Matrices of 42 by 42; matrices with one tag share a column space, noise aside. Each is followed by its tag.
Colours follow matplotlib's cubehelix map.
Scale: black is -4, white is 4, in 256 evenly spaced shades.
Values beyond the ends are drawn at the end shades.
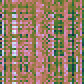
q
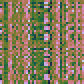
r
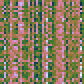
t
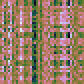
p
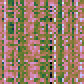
t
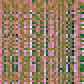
q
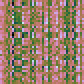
p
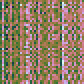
r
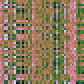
r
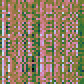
q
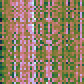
t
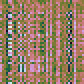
q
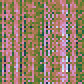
q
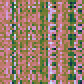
r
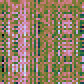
q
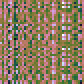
r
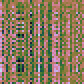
q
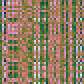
t
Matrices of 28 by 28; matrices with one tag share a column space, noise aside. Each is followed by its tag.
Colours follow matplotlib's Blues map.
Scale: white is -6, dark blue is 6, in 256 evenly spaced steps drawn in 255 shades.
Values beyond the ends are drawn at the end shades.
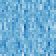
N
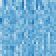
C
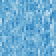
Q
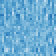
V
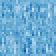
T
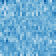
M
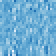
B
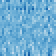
B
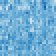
C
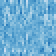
V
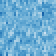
M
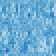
T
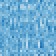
N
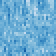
V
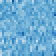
M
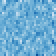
M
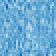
N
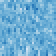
B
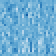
T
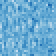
N
